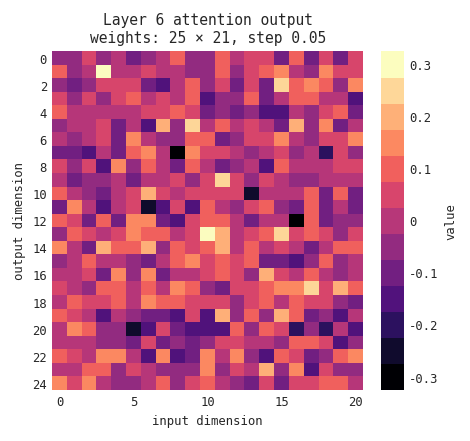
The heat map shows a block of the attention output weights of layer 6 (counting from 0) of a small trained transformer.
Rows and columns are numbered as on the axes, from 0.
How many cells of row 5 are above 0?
7
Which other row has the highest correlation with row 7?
12
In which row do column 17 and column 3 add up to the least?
19
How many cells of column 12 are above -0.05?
15
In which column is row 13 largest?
10
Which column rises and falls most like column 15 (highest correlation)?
20
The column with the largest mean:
11
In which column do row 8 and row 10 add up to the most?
6
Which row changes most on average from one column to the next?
5
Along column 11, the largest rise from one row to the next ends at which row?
9
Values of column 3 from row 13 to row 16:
0 0.2 0 -0.1
